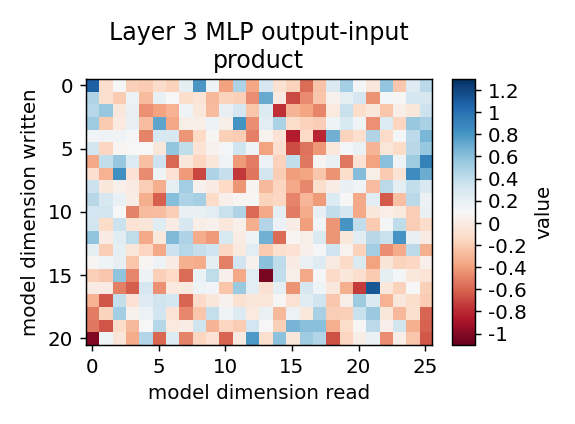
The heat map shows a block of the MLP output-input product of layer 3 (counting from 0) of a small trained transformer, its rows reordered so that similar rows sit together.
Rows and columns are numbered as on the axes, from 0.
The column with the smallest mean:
15
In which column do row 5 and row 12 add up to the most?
6
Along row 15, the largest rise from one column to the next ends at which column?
14
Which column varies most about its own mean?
0
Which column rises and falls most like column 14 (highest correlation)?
4
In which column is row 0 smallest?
16
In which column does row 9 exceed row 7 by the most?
8
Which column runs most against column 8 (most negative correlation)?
20
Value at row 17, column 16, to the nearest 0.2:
0.2
